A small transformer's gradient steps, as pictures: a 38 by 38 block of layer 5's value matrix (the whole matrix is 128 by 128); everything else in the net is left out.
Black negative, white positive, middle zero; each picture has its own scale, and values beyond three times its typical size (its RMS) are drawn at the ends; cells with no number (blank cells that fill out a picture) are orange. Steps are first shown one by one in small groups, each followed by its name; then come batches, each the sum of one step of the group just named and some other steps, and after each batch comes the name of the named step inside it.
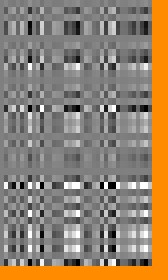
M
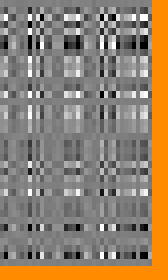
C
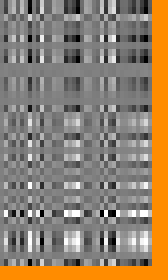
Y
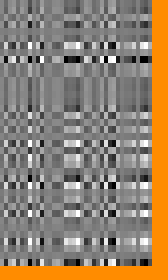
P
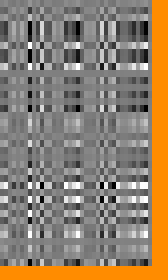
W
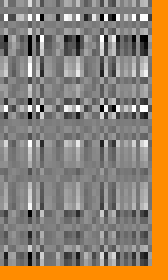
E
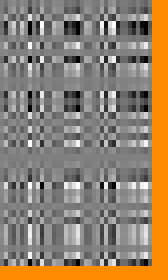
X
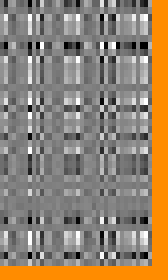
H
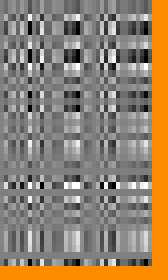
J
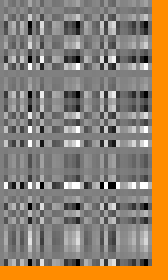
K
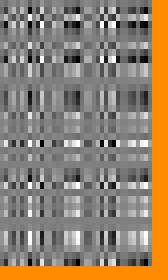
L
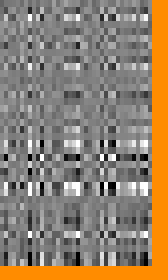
K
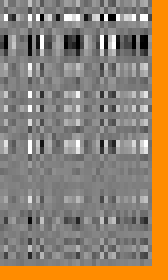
E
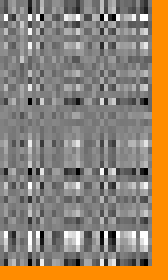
L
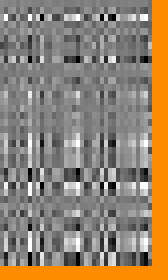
P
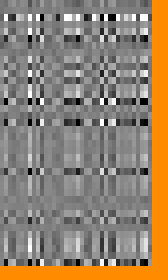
E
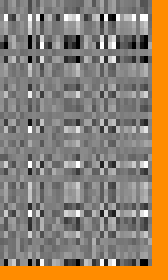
P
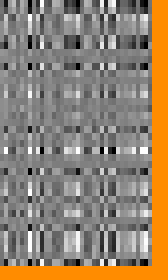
Y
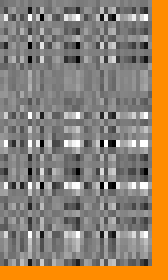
K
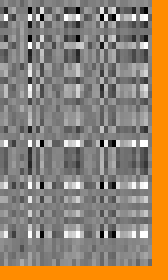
W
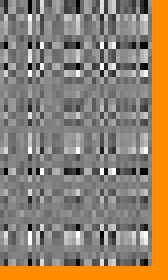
H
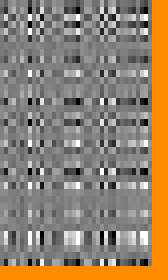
L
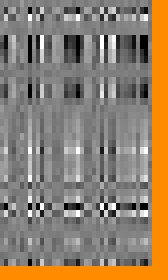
Y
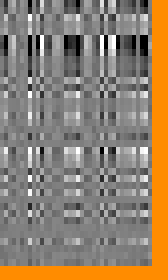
Y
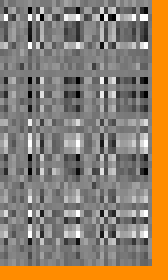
W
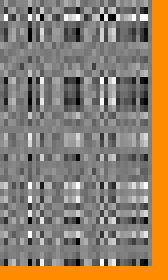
W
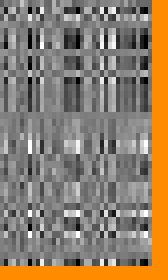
Y
